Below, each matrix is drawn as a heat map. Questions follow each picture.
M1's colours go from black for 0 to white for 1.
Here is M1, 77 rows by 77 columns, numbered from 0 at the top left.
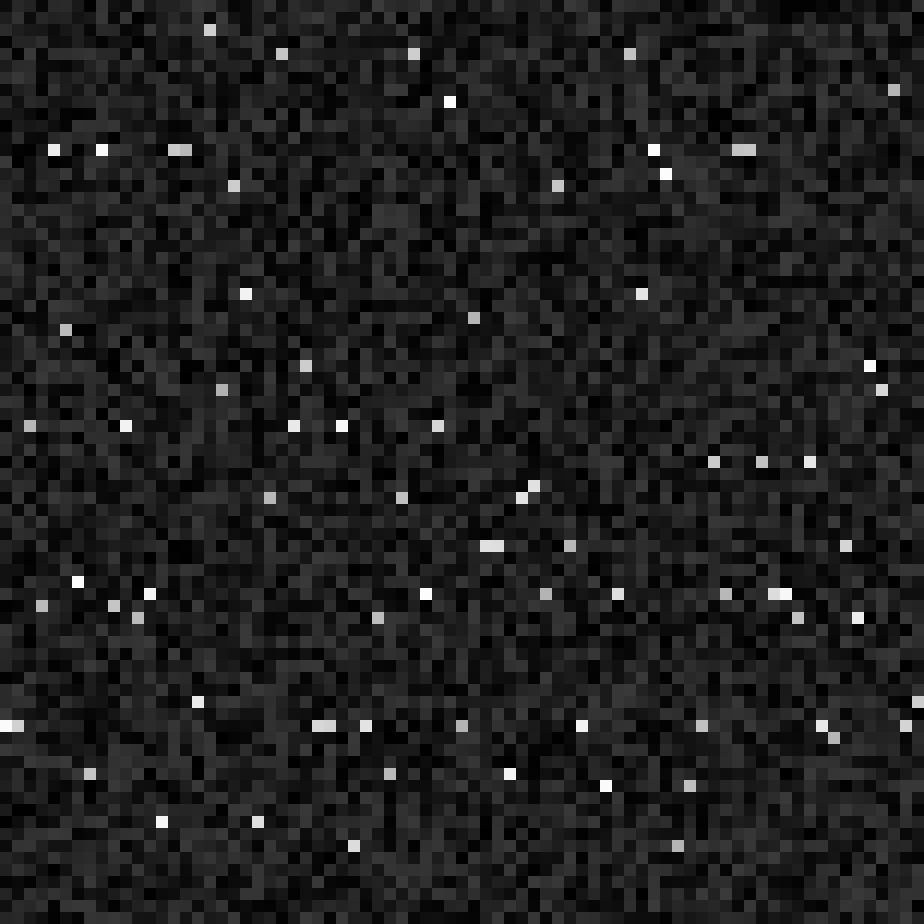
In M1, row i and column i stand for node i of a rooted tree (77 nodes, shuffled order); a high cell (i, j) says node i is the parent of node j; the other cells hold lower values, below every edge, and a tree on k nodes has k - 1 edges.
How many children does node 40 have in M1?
1
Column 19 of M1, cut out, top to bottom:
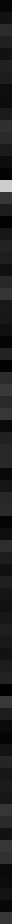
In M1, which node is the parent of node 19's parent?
12
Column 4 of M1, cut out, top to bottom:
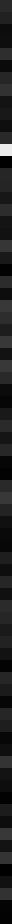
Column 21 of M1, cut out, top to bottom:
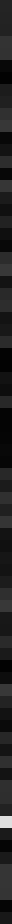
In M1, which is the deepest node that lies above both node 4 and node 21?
49
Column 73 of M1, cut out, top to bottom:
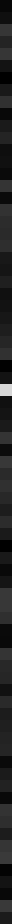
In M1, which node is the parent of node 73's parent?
64
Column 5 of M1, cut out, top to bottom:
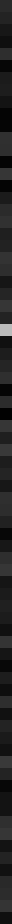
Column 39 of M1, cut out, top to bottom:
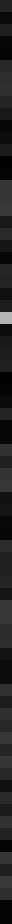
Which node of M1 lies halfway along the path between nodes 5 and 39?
60
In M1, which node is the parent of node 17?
2
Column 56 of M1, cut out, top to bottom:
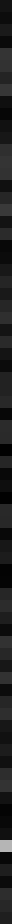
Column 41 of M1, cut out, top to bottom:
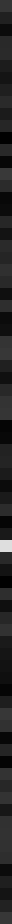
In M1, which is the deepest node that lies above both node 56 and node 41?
45
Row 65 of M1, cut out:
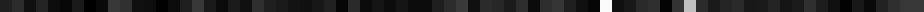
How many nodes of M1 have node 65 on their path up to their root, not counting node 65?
4
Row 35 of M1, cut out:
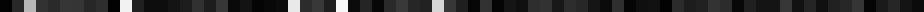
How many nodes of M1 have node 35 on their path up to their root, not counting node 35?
8
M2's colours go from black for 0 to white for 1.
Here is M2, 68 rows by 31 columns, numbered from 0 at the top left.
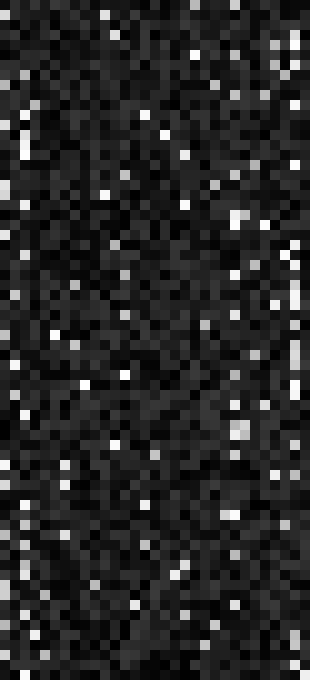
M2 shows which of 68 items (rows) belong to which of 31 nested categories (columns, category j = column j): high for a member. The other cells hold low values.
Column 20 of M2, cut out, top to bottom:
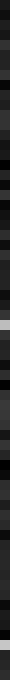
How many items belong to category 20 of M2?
2
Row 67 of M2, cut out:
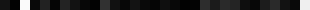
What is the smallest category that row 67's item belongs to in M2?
30
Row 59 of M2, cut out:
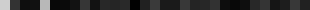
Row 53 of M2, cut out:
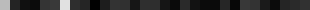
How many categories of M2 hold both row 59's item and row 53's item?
1
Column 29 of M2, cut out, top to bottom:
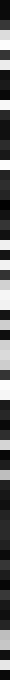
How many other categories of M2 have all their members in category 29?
8
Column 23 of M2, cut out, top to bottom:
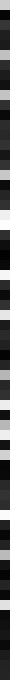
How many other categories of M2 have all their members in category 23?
7
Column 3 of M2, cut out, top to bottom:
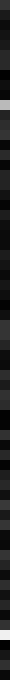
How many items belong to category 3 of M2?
2
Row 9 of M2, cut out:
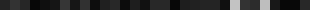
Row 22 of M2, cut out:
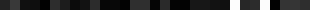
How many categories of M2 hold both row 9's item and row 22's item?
2
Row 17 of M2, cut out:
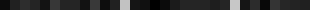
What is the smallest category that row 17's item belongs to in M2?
12
